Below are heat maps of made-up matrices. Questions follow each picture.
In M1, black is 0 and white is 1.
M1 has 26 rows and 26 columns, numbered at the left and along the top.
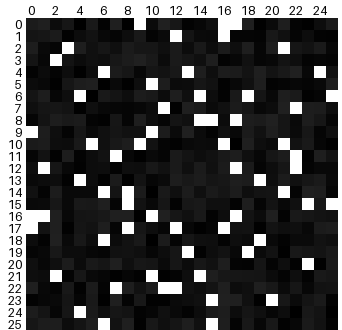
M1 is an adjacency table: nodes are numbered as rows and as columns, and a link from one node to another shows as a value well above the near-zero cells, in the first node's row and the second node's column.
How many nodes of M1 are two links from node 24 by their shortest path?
2
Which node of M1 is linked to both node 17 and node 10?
node 16
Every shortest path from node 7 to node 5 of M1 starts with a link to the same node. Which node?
node 22
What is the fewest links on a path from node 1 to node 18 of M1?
6
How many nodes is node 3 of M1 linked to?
1
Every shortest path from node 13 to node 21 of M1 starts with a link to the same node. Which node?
node 4
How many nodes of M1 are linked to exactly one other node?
4
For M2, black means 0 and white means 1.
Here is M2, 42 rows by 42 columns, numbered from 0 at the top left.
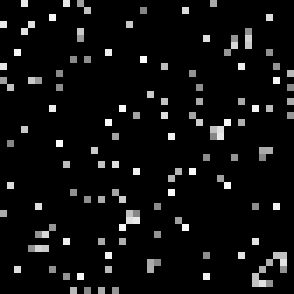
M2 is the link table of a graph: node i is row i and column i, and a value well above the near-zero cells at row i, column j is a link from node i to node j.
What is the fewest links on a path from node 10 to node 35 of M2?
7
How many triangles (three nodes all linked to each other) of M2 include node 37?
2
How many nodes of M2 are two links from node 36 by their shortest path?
9
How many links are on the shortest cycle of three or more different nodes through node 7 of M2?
3
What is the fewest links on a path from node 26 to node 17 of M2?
2
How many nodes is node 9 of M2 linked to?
4
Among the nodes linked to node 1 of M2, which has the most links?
node 12
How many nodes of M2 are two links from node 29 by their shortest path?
8
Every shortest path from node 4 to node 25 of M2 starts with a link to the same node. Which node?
node 3
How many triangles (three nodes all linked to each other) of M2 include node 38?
4
